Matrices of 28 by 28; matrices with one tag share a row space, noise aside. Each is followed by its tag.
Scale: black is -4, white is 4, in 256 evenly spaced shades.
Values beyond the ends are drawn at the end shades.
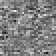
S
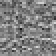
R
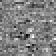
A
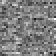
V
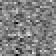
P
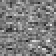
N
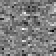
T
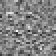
P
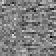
T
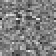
P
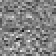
P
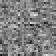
S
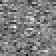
S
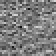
R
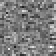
T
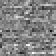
A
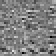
T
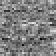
T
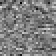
R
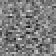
P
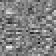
N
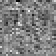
P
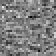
N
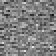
T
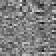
R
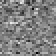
P
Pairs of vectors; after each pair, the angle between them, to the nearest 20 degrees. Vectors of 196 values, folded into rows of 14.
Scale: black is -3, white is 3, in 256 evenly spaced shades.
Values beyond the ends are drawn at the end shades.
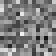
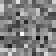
20 degrees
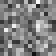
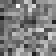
60 degrees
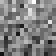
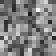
120 degrees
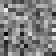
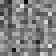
80 degrees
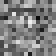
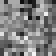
80 degrees
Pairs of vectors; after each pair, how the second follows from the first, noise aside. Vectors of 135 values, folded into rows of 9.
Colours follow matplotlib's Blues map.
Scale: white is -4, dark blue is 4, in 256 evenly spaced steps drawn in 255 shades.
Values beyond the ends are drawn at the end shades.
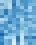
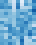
reversed.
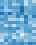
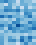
wrapped around, negated.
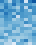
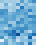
wrapped around, negated.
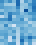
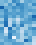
wrapped around, negated.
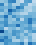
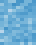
negated, shrunk.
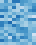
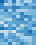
wrapped around, negated.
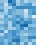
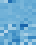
partly zeroed.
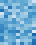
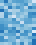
copied.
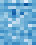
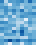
reversed.
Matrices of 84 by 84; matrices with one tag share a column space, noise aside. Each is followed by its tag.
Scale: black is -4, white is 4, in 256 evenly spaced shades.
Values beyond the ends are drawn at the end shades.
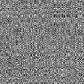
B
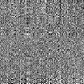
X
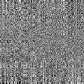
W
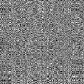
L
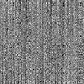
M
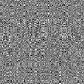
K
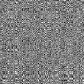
L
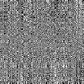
W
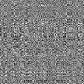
K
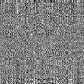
X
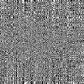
W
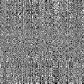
W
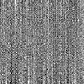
M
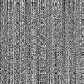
M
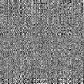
X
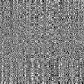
W
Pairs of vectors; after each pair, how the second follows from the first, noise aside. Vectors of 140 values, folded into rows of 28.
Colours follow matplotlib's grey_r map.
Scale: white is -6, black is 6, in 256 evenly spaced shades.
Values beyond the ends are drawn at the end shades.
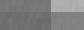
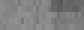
negated, shrunk.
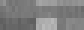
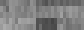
negated.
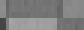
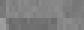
negated, shrunk.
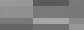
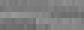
wrapped around, shrunk.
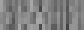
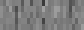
reversed, partly zeroed.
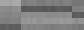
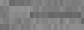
wrapped around, shrunk.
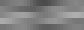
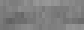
wrapped around, shrunk.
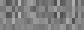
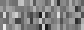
wrapped around, scaled up.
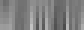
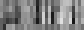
wrapped around, negated, scaled up.
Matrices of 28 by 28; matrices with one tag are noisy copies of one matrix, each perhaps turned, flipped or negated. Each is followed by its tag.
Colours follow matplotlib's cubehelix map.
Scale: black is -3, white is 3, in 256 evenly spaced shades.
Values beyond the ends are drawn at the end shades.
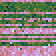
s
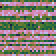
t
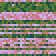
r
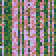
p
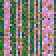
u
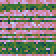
u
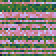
p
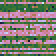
p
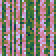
t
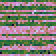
t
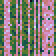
u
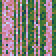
u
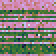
s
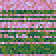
s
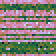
u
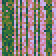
u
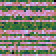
t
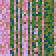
s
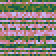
p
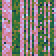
r
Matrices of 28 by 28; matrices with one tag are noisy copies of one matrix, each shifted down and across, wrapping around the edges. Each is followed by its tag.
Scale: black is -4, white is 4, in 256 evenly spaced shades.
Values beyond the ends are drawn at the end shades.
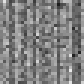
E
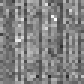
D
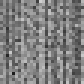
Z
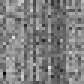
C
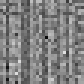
E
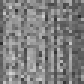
C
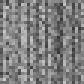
Z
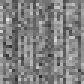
D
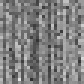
Z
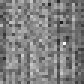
C
